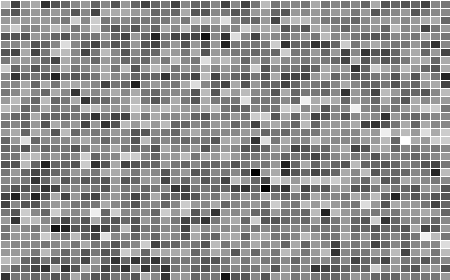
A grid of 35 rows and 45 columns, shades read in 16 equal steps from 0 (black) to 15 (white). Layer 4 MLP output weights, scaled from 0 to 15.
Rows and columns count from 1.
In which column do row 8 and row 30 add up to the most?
43
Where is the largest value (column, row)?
41, 18
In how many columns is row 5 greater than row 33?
25
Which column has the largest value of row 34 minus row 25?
40
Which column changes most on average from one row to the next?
6
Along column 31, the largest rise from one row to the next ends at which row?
13
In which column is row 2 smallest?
10
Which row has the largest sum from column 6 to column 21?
14
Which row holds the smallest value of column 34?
32
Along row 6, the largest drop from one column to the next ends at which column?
29
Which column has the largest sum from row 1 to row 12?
7
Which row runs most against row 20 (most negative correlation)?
23
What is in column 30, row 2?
9
